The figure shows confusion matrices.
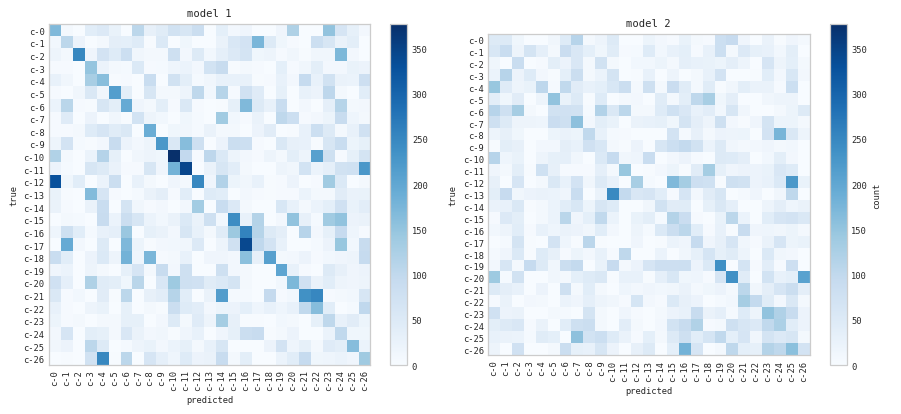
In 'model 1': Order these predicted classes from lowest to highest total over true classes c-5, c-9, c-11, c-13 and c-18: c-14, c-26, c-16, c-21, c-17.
c-17, c-21, c-14, c-16, c-26
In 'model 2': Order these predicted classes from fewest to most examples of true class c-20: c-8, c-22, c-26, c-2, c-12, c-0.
c-22, c-12, c-8, c-2, c-0, c-26
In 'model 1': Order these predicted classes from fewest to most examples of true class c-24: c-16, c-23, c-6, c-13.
c-13, c-23, c-6, c-16
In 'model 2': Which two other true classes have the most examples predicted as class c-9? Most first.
c-6, c-15
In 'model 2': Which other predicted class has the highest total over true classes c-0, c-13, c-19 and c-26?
c-10
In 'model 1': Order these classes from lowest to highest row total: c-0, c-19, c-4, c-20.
c-19, c-4, c-0, c-20
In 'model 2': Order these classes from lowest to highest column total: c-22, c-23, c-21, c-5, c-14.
c-22, c-14, c-5, c-21, c-23
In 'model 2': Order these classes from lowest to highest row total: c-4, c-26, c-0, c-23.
c-0, c-23, c-4, c-26
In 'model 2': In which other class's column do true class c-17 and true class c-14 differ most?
c-8
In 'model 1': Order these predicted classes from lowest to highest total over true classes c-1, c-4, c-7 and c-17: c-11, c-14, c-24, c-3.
c-11, c-3, c-14, c-24
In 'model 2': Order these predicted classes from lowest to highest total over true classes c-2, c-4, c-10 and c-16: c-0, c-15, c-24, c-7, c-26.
c-26, c-24, c-7, c-15, c-0
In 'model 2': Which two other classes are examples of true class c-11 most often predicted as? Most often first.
c-18, c-4
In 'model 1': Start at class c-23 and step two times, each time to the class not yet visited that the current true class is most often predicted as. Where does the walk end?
c-12
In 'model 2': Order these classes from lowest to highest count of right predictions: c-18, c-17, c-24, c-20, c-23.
c-18, c-17, c-24, c-23, c-20
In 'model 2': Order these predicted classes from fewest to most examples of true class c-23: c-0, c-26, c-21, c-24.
c-26, c-21, c-0, c-24
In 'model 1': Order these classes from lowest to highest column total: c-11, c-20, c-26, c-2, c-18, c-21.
c-2, c-18, c-20, c-21, c-26, c-11
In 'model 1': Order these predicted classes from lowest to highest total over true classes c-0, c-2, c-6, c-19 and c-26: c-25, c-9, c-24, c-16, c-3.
c-25, c-3, c-9, c-16, c-24
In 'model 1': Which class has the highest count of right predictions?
c-10
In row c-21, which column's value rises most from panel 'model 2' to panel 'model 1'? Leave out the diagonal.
c-22
